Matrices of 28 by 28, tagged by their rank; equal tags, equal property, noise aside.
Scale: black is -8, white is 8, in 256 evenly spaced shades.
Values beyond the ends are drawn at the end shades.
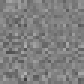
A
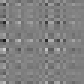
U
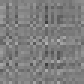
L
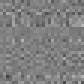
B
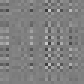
U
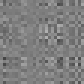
L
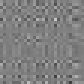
L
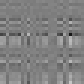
U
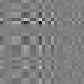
U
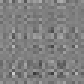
L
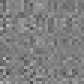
A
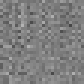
A
